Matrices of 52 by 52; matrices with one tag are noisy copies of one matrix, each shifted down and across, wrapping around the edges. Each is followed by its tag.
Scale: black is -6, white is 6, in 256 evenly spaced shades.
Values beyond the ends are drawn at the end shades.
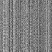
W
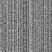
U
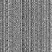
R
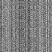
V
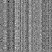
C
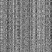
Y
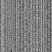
U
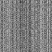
V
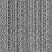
R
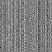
R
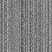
R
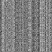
C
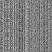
U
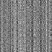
Y
